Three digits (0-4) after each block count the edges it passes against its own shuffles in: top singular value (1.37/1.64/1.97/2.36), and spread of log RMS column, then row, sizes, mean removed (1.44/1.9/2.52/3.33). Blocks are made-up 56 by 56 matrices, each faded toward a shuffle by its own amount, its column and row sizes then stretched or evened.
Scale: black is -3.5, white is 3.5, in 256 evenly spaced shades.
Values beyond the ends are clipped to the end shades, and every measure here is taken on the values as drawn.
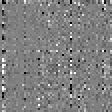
3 3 2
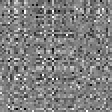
4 2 2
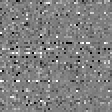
0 1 3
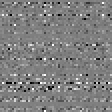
1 1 4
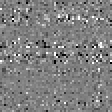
1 2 3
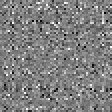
3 1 2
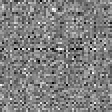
3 1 2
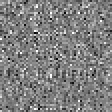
2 1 1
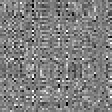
4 3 1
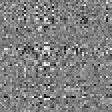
3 2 3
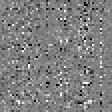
0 3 1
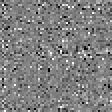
2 1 2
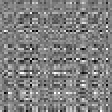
4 3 4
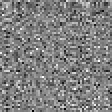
3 1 1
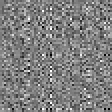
4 3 2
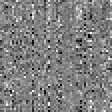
3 3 0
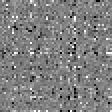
2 2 2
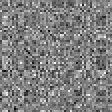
4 0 2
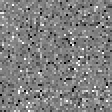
1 0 0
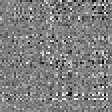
3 2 3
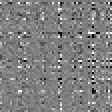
3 3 3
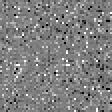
1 0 0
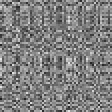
4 2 1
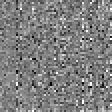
1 3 1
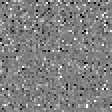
0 0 2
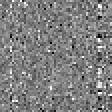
3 2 0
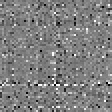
3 1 2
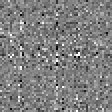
1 2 2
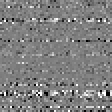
3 0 4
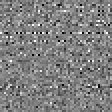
1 1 3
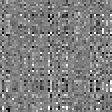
4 4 2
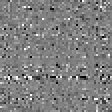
2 2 3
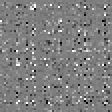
1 3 3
